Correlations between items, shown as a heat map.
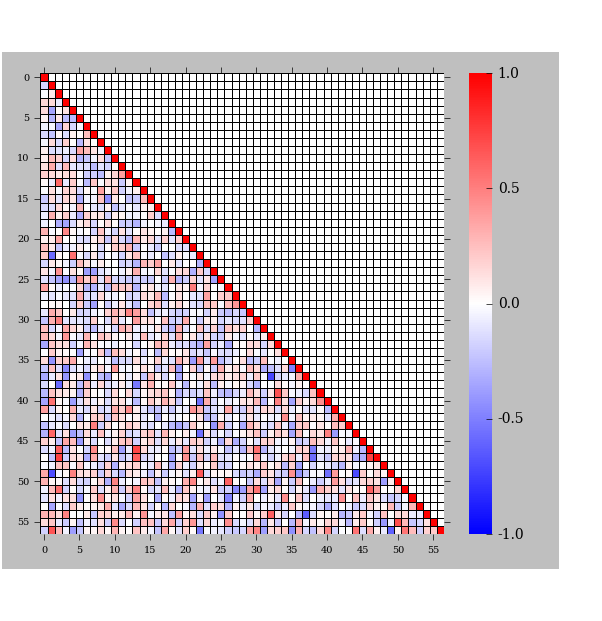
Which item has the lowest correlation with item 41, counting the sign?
44
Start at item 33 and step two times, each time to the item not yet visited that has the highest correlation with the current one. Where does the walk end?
40
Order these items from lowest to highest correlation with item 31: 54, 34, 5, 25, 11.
25, 34, 5, 54, 11
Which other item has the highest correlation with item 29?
12
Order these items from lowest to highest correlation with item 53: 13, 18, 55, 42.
55, 42, 18, 13
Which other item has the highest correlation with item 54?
32
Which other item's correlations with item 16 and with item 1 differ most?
56
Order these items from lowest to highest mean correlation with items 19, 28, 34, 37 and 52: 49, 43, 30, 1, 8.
49, 43, 30, 1, 8
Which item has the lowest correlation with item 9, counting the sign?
15
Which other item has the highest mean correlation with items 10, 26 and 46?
50
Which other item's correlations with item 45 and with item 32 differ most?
37
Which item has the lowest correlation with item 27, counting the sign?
51
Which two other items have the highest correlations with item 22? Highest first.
49, 4
